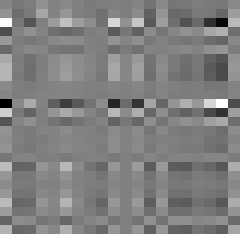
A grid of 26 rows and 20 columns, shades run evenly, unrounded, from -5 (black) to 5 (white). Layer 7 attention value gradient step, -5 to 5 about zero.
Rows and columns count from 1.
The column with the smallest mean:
19
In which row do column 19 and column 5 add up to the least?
3
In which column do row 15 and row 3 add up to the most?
1
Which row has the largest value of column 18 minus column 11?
12
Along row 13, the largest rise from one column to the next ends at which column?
20
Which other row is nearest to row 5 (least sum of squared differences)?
17
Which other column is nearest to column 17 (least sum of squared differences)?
9
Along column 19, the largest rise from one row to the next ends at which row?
4
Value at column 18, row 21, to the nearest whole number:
0
